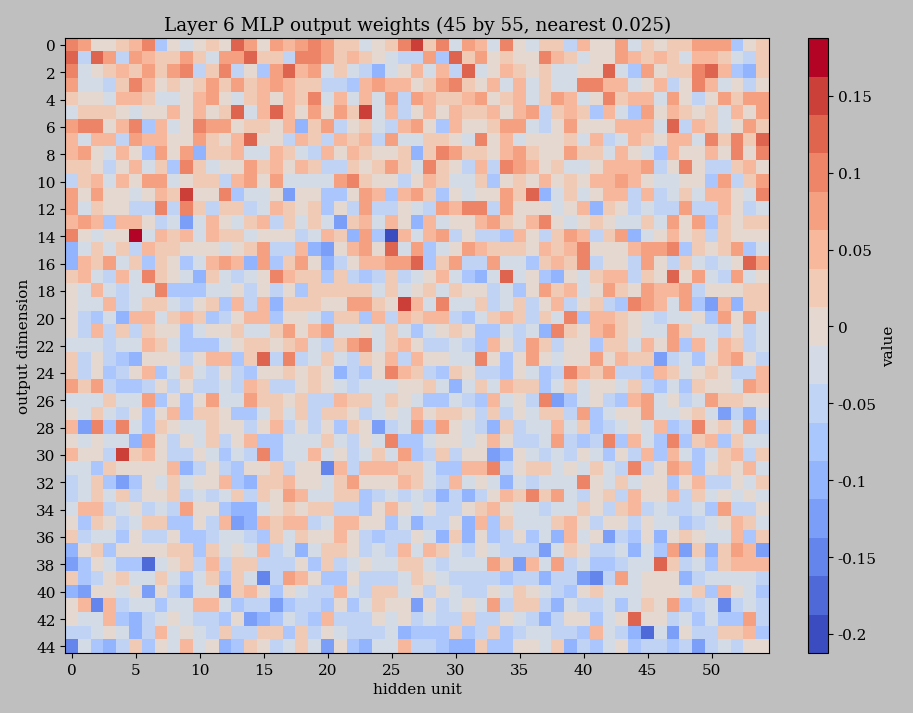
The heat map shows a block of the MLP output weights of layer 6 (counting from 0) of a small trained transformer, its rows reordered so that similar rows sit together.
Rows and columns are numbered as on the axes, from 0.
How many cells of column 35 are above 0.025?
7
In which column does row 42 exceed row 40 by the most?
44
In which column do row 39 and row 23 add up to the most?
17
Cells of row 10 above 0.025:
17
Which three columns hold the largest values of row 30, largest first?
4, 15, 26
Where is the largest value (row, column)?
14, 5
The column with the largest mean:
47
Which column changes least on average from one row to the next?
35
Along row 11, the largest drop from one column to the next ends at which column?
37
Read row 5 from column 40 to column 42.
0.025 -0.075 0.05
